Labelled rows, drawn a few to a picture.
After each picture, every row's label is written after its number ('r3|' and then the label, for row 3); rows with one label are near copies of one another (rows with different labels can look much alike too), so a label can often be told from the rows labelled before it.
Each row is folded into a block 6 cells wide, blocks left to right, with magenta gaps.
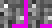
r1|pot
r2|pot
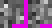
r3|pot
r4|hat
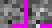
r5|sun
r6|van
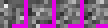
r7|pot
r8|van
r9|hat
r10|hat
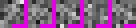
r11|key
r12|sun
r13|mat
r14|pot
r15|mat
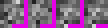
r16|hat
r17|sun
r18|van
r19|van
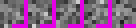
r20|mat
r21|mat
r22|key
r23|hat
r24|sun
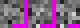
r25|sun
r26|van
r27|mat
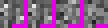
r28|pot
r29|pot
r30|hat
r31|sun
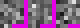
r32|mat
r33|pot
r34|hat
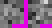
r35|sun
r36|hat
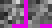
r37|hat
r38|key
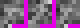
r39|van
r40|key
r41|van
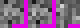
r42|sun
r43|sun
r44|pot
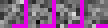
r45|key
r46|sun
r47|mat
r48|van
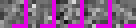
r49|key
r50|pot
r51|hat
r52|van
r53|mat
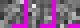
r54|key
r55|pot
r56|mat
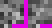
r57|mat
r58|van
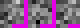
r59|hat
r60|sun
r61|hat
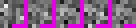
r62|pot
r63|mat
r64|sun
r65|mat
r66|sun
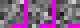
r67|key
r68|mat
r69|hat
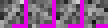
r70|key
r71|mat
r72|key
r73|sun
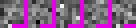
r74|van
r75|sun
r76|pot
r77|hat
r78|mat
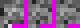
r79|van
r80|sun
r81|sun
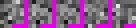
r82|hat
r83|sun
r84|sun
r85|mat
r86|pot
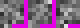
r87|mat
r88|key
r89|van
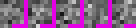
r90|sun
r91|van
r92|hat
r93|pot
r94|hat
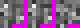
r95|pot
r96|pot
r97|mat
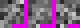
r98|key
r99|van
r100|mat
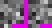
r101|mat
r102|hat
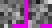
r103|mat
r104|key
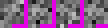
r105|key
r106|sun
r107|mat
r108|sun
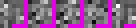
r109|pot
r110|hat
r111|hat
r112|sun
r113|pot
